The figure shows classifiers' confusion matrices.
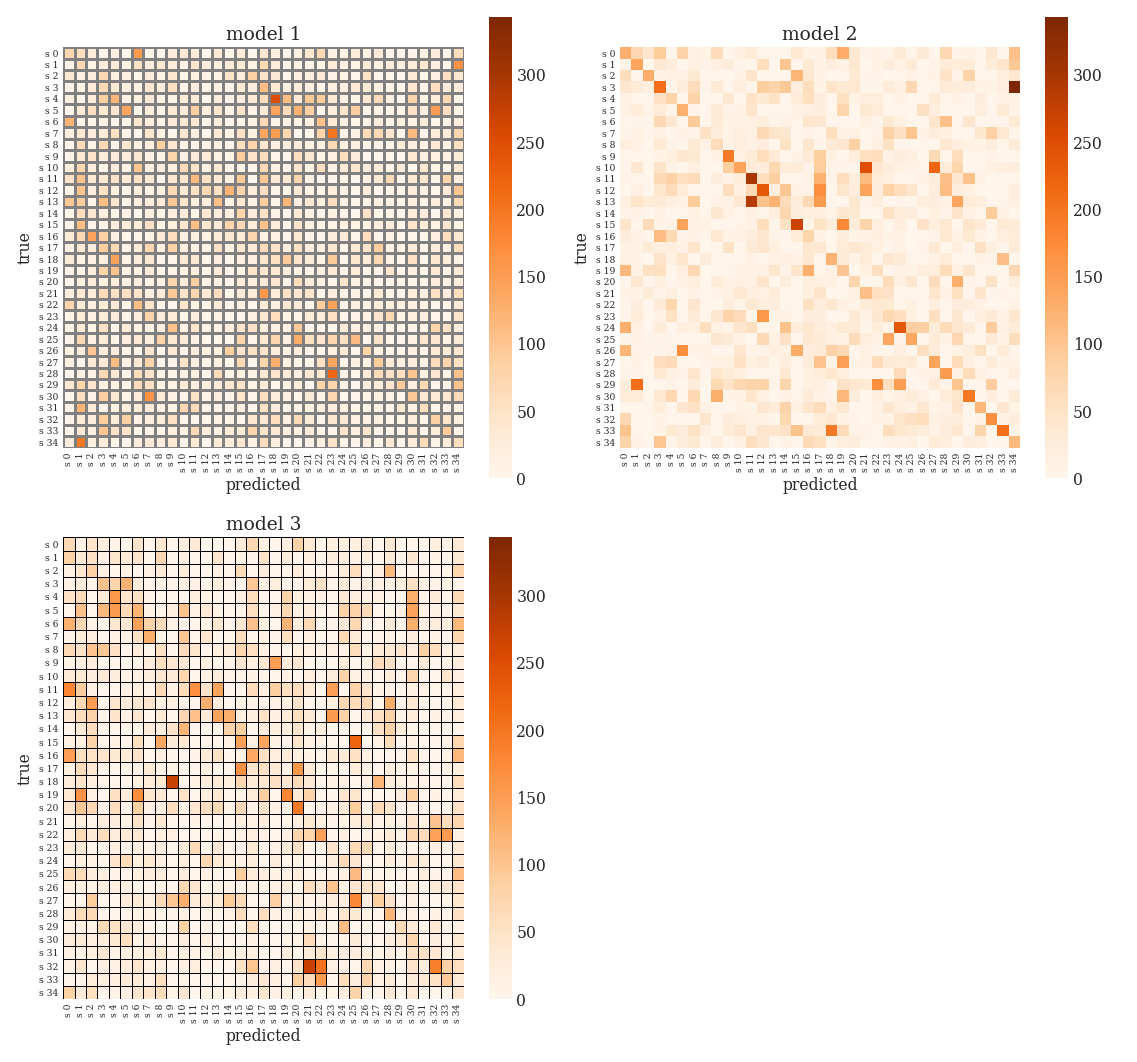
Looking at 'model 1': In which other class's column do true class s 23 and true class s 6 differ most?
s 0
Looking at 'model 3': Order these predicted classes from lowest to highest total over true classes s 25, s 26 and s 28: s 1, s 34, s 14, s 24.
s 14, s 24, s 1, s 34
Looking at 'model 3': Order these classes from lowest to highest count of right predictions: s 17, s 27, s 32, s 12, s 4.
s 17, s 27, s 12, s 4, s 32
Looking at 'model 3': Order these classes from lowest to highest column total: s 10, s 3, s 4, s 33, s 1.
s 33, s 3, s 4, s 10, s 1
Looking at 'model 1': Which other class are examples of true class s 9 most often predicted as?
s 15
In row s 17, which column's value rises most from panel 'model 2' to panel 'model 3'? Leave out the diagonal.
s 15
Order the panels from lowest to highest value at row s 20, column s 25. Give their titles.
model 1, model 2, model 3
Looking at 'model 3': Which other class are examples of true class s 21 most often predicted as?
s 32
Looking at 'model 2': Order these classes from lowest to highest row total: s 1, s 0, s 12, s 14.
s 14, s 1, s 0, s 12
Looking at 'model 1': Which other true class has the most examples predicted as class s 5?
s 32
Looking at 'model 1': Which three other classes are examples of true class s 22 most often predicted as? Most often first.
s 23, s 6, s 0
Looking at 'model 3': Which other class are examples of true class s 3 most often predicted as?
s 5
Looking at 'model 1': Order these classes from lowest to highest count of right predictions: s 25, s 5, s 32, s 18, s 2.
s 2, s 18, s 32, s 25, s 5
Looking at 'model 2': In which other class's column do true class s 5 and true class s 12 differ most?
s 17
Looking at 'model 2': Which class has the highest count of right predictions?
s 11
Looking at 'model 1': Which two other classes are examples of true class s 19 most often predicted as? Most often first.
s 4, s 3
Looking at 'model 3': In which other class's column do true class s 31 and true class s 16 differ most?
s 0
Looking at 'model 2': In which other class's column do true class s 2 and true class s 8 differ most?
s 15
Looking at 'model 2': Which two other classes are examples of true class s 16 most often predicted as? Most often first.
s 3, s 4
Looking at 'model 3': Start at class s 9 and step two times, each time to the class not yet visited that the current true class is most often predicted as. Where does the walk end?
s 27
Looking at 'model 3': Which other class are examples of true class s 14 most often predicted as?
s 10
